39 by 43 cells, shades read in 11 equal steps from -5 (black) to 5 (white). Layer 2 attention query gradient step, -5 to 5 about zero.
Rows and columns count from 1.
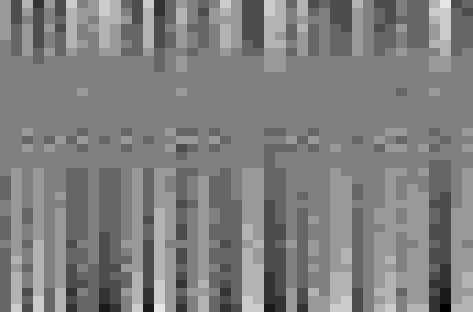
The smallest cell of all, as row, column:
39, 41
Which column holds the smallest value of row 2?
15
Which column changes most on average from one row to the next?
17
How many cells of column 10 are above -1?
20
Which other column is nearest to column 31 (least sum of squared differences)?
13
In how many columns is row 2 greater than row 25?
18
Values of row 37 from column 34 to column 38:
0 2 2 -1 1
